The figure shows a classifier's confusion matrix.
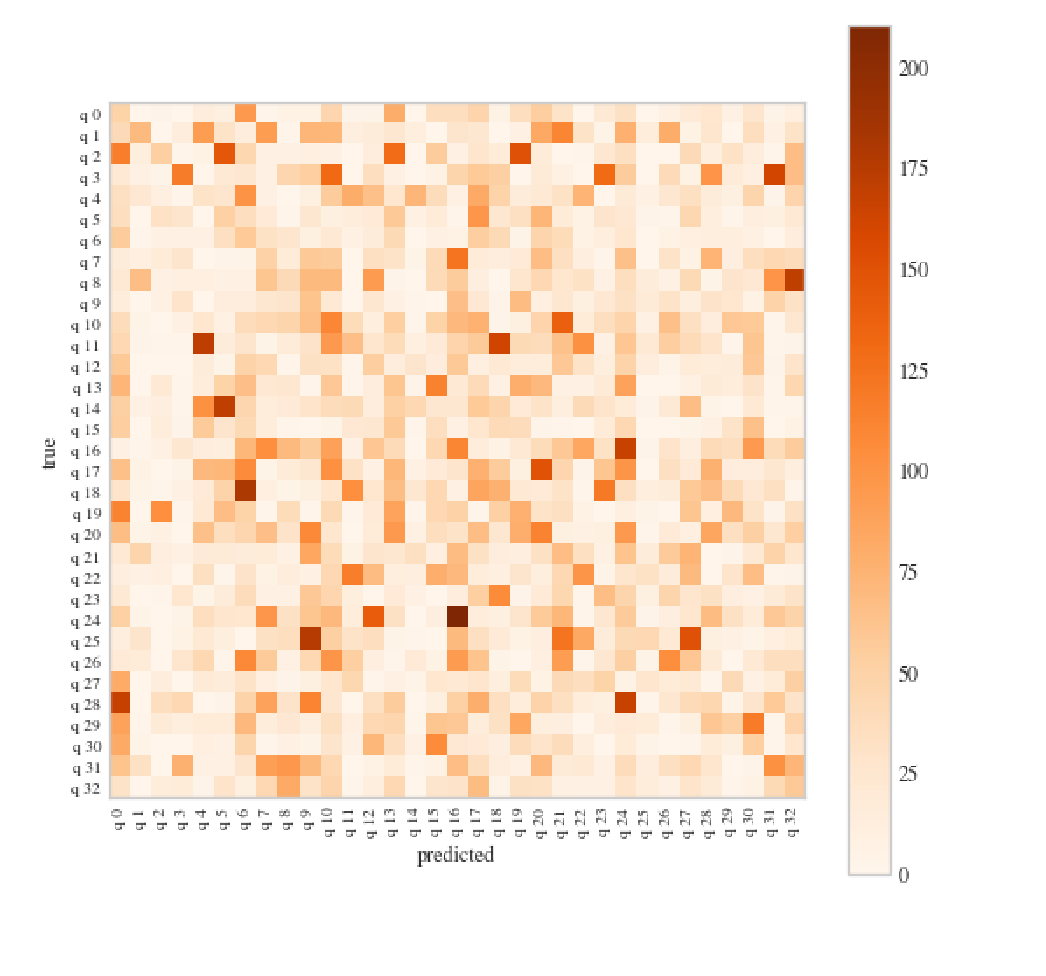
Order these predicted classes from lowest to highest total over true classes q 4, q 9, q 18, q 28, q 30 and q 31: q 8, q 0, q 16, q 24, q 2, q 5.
q 2, q 5, q 8, q 16, q 24, q 0
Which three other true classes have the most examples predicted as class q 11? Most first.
q 22, q 18, q 4
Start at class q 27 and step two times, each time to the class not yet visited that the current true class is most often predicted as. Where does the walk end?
q 6
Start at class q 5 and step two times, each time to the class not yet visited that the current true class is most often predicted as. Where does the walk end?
q 20
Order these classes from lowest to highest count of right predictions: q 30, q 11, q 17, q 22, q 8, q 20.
q 8, q 30, q 11, q 17, q 22, q 20
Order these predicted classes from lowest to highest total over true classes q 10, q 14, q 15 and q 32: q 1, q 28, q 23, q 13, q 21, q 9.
q 1, q 28, q 23, q 9, q 21, q 13
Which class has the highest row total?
q 16
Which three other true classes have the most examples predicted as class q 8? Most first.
q 31, q 32, q 16
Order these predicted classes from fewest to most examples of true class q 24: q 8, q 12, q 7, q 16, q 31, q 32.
q 8, q 32, q 31, q 7, q 12, q 16
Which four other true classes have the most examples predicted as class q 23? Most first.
q 3, q 18, q 17, q 27
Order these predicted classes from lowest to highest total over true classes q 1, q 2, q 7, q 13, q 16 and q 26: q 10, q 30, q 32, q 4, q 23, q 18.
q 18, q 23, q 4, q 30, q 32, q 10
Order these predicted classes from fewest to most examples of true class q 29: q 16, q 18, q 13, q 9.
q 9, q 18, q 13, q 16
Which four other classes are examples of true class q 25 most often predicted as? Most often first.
q 9, q 27, q 21, q 22
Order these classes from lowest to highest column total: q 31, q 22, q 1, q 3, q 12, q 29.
q 1, q 3, q 29, q 22, q 31, q 12
